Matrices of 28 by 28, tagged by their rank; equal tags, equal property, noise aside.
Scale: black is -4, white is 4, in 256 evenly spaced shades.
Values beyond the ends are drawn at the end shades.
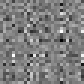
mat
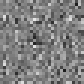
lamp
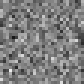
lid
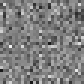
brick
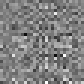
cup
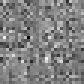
cup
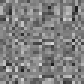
mat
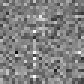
lid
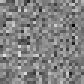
brick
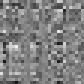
mat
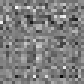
cup
